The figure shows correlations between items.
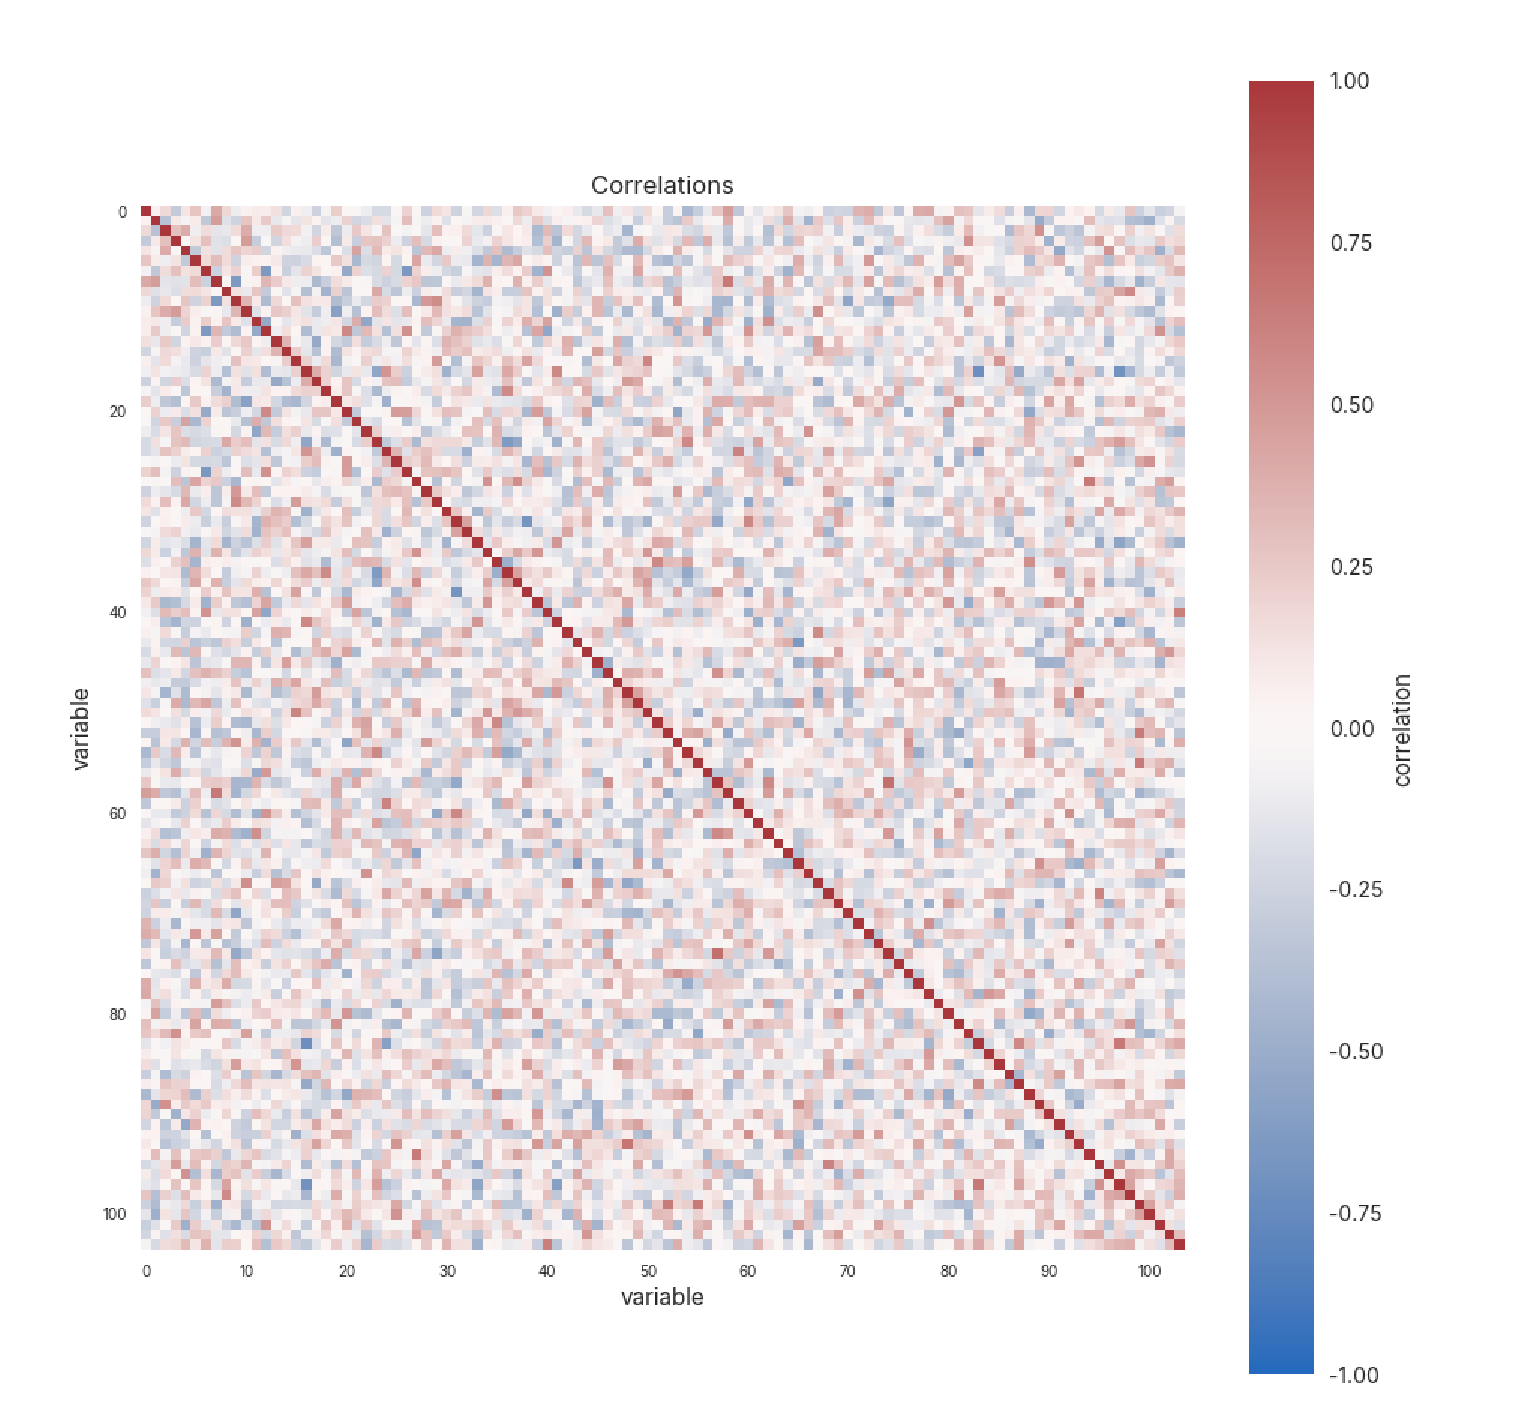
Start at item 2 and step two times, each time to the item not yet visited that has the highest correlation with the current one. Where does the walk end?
65
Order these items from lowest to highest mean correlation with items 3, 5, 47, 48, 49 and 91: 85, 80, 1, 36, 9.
1, 9, 85, 80, 36
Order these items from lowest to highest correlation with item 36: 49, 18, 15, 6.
6, 15, 49, 18
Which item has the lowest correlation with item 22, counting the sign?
11
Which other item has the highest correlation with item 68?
95
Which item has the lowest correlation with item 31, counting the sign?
38
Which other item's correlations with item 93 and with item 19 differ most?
81
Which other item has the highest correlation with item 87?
83
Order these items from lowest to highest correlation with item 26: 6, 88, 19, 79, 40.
6, 40, 88, 79, 19
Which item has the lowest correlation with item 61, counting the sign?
41
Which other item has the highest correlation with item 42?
67
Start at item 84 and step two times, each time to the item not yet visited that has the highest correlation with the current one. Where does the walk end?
71
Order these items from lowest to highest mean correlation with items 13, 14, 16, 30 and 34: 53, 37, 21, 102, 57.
57, 21, 53, 102, 37
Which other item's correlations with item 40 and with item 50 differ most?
103
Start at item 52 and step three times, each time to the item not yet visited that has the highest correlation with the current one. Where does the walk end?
60
